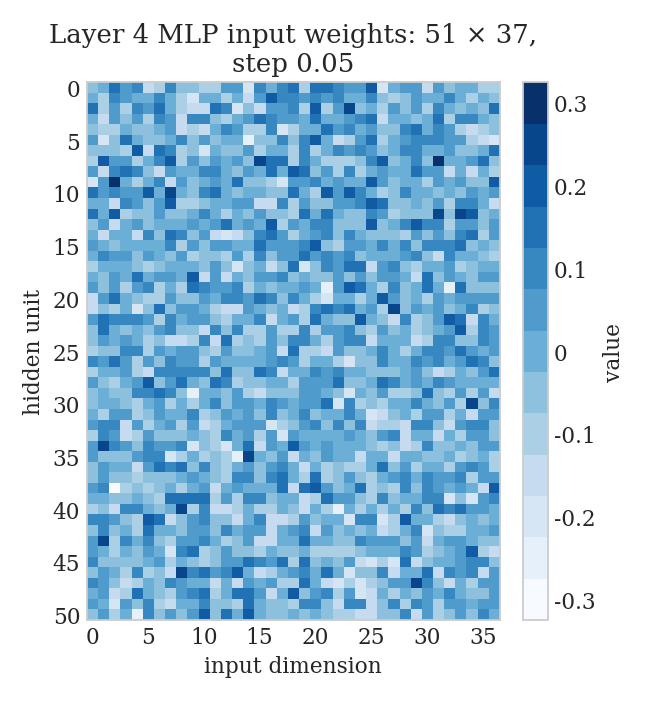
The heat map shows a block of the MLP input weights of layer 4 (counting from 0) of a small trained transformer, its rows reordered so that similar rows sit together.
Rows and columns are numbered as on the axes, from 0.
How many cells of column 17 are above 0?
18
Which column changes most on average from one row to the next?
23
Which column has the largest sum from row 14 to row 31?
33
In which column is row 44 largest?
34
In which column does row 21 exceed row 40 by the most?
22
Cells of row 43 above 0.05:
6
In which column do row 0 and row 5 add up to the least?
14
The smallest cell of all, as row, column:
38, 2
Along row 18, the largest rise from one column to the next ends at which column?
30
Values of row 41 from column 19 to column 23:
0.05 -0.05 0 0 -0.2
